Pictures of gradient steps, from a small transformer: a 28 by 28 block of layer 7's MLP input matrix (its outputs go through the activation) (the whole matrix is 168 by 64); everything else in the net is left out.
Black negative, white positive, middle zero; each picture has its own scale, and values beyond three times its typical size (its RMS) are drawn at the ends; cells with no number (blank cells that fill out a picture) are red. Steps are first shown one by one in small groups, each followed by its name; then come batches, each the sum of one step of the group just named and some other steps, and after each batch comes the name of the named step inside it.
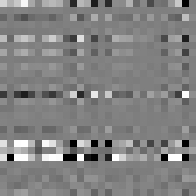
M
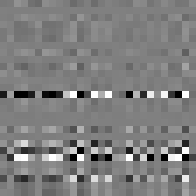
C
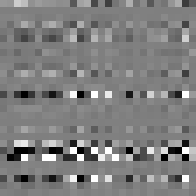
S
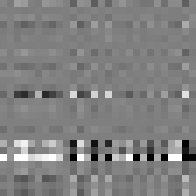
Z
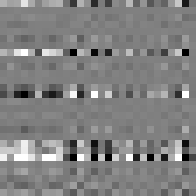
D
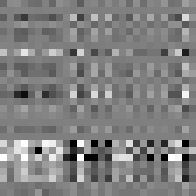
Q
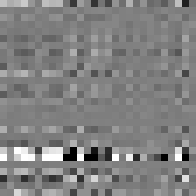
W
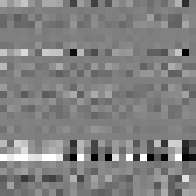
Z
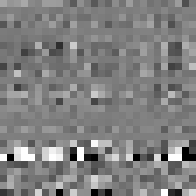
W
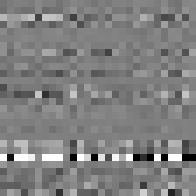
Z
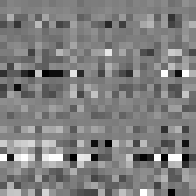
Q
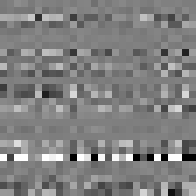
Z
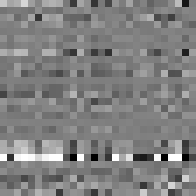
M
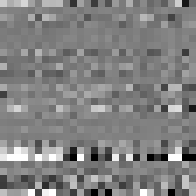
W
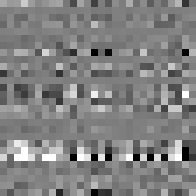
D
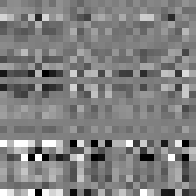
Q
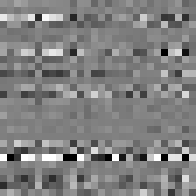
S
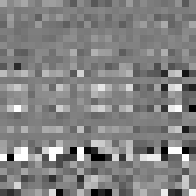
W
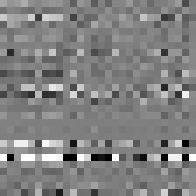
M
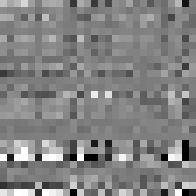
M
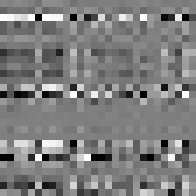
C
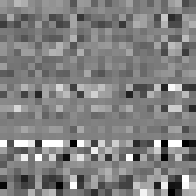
S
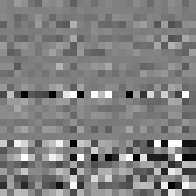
C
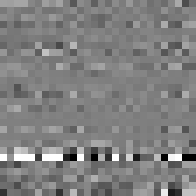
W
